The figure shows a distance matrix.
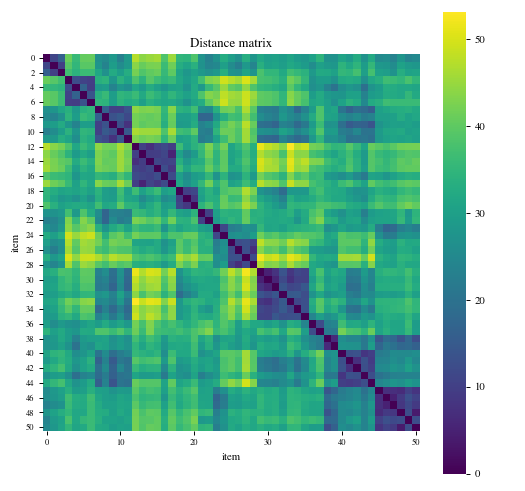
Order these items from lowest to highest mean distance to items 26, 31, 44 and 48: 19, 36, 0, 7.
7, 0, 36, 19
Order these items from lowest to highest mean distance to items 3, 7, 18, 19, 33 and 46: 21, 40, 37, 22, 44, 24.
44, 40, 21, 22, 37, 24
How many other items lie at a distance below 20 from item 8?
6
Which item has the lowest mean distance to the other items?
43
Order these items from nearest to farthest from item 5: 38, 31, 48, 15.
38, 48, 15, 31
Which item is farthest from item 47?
12
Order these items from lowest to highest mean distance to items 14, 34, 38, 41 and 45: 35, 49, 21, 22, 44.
44, 49, 35, 21, 22
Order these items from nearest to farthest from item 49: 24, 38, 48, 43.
48, 38, 43, 24
